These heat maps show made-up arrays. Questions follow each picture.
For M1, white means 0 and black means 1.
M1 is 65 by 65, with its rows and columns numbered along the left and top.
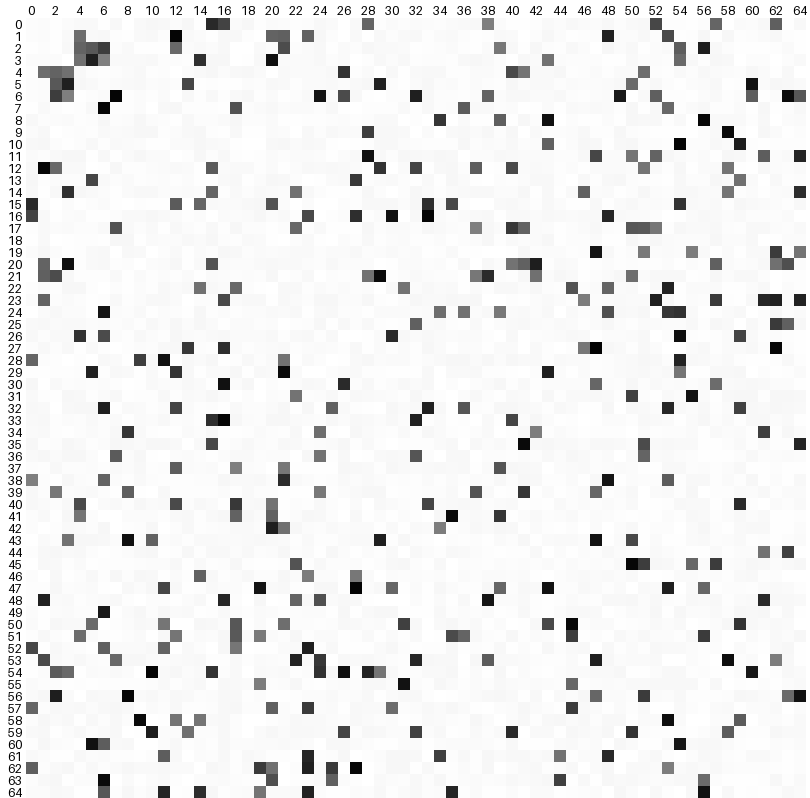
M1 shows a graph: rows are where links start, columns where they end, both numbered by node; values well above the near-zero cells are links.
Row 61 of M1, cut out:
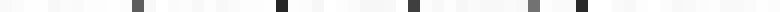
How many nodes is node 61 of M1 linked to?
5
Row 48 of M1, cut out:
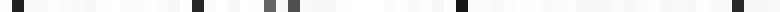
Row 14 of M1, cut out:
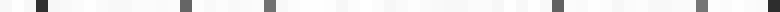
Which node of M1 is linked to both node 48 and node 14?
node 22
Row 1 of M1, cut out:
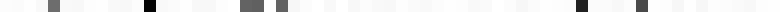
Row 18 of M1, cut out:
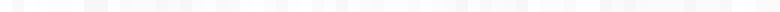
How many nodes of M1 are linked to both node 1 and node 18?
0
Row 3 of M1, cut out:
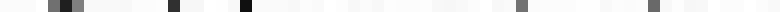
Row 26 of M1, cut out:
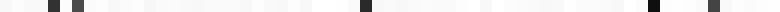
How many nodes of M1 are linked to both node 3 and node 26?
3
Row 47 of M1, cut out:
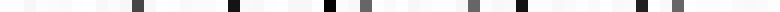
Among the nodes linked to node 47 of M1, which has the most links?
node 53
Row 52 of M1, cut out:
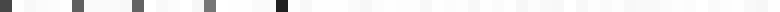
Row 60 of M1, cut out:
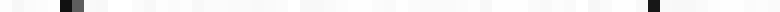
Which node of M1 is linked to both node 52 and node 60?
node 6
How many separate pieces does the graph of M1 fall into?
2
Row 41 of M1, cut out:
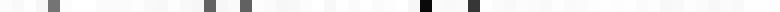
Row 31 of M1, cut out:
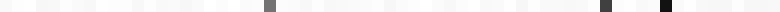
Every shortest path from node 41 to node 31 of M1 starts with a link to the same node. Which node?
node 17
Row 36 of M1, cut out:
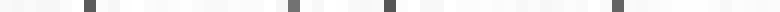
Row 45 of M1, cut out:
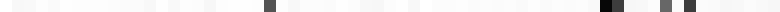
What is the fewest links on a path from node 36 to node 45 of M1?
2
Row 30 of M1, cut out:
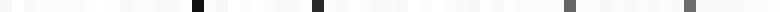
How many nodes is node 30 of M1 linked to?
4
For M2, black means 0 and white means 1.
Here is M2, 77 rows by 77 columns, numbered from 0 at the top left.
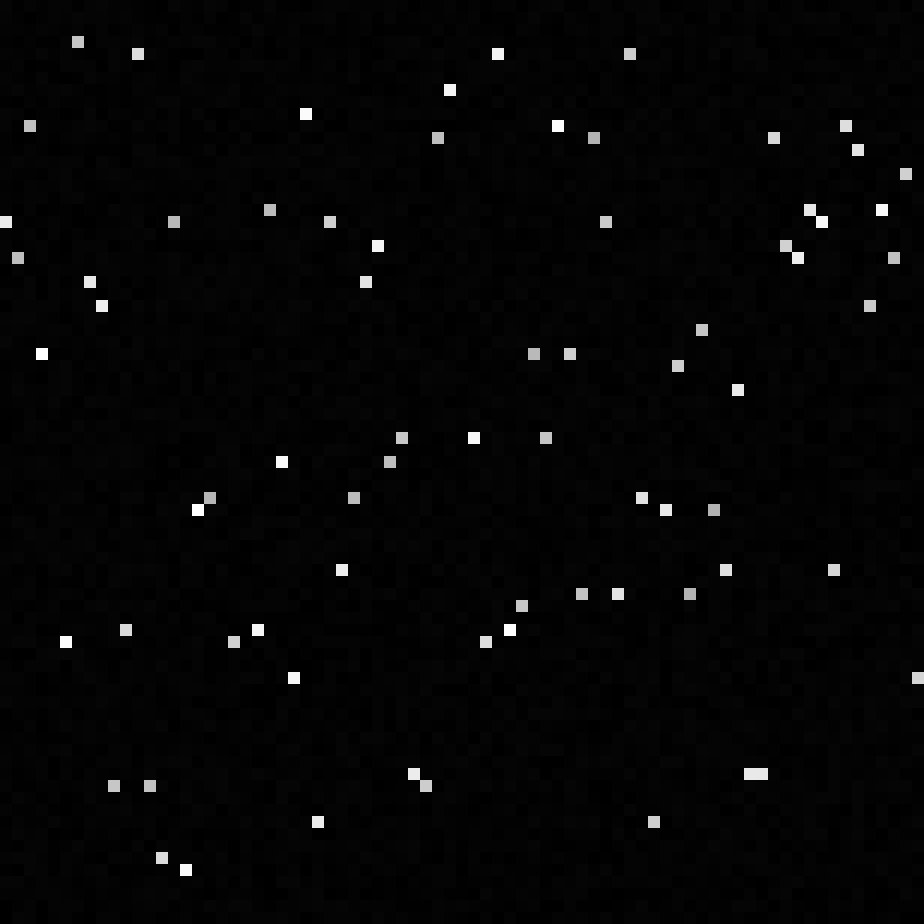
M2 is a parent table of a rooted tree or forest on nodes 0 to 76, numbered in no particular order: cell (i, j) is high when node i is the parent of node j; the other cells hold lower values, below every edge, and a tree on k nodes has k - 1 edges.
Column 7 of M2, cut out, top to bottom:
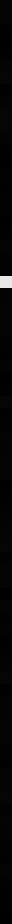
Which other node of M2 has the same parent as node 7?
30
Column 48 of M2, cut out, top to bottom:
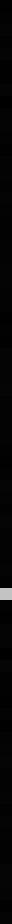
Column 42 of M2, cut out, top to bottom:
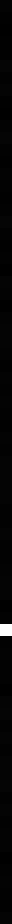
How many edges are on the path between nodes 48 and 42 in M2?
5
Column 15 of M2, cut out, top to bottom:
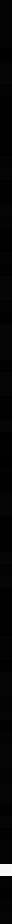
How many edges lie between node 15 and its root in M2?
5
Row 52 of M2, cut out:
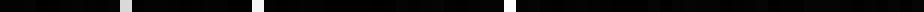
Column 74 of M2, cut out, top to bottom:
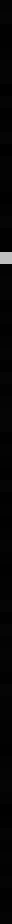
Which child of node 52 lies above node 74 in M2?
21
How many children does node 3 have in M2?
1
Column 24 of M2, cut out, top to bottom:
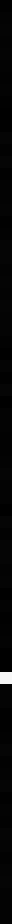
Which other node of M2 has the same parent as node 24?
76
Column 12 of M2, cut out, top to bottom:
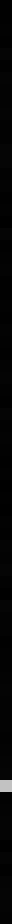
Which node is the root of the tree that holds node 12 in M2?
20
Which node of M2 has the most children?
18
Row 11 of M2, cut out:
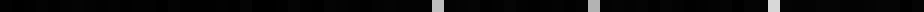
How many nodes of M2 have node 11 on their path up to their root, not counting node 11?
12
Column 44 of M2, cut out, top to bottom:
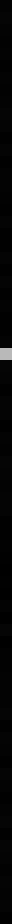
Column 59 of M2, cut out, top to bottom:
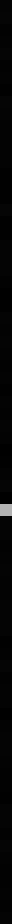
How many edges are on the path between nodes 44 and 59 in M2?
6
